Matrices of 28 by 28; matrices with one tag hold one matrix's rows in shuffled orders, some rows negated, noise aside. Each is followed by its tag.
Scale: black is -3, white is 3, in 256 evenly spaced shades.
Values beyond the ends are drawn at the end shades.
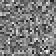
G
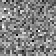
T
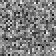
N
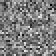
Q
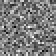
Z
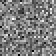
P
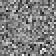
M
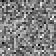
T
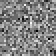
Q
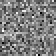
T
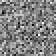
T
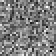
G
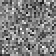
M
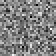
Q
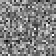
N
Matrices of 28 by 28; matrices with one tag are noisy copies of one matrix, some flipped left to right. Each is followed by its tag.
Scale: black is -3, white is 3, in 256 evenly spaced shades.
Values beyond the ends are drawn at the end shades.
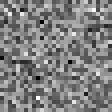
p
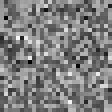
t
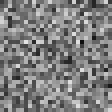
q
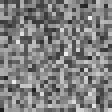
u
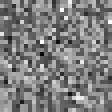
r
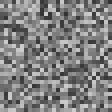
p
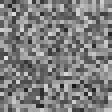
p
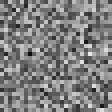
p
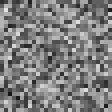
q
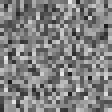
u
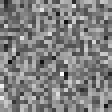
r
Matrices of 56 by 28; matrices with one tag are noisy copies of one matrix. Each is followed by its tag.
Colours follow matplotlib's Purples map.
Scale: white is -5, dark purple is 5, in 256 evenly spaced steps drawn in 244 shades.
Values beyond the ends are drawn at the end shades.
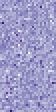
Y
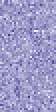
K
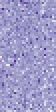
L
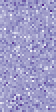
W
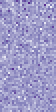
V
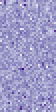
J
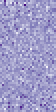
J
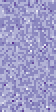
W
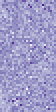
W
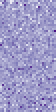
J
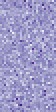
W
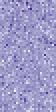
L
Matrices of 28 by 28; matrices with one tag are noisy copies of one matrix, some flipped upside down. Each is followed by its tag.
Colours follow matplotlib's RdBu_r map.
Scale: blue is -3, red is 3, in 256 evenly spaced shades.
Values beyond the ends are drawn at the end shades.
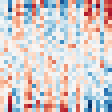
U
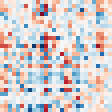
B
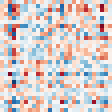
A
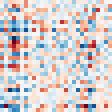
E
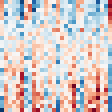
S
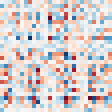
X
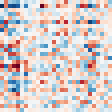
E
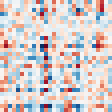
B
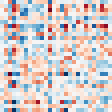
A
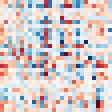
B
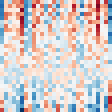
S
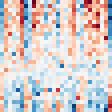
S
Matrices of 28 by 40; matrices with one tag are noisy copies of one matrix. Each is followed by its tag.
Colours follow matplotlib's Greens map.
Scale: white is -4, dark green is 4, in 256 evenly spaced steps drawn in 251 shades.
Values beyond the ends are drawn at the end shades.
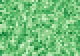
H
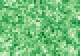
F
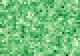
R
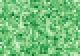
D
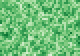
H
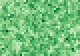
D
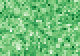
D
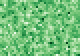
R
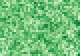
F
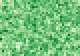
D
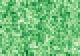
R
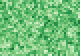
F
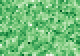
H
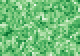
H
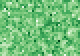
F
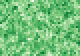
H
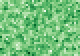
D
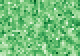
F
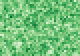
D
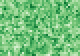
D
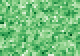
H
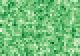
R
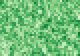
F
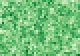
R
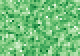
D
